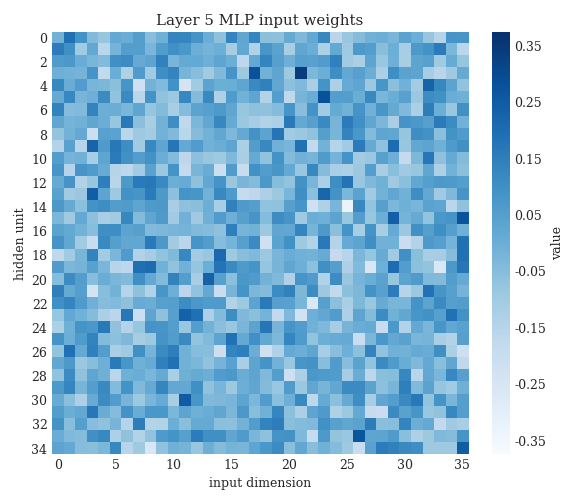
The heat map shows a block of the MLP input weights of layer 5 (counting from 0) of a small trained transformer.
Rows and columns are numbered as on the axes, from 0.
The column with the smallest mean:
25
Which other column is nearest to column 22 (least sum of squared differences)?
2
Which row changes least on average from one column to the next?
22
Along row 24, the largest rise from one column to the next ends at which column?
29
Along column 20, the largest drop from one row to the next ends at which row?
8
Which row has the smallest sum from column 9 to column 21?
10
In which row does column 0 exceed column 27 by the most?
19
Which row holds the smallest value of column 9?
32
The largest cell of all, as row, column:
3, 21
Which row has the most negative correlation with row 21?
13
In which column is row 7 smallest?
11
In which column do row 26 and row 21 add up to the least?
14
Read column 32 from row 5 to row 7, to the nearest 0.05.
0.1 0.15 0.05
